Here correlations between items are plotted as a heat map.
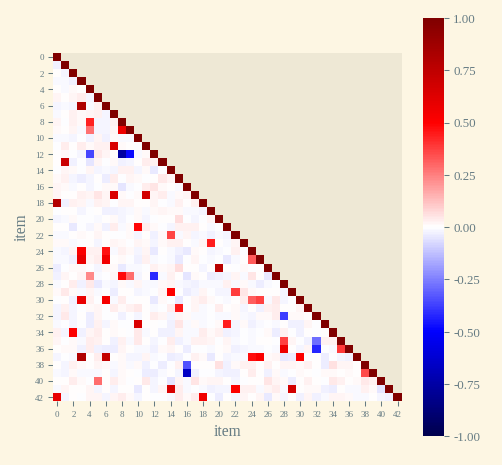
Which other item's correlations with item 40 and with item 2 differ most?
34
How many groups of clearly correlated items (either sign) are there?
14
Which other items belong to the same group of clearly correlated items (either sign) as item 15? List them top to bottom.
31
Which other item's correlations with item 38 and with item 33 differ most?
10
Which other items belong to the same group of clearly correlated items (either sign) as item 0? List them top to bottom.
18, 42
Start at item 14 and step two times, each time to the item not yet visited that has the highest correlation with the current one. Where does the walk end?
29
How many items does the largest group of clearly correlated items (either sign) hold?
6
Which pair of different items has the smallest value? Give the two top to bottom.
8, 12
